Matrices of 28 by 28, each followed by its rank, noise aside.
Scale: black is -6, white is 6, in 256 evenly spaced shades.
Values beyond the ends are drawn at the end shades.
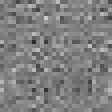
four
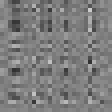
two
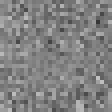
six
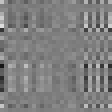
one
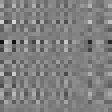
one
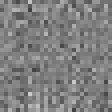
four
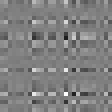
one
